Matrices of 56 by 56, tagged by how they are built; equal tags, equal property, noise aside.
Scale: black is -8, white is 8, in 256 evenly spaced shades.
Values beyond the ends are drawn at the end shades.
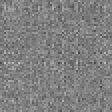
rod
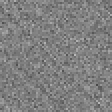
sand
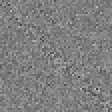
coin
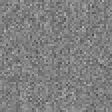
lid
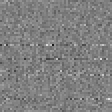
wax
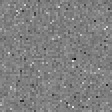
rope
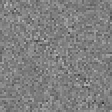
coin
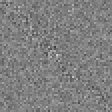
coin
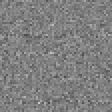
wax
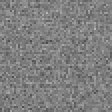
lid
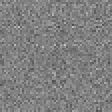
rod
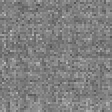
lid
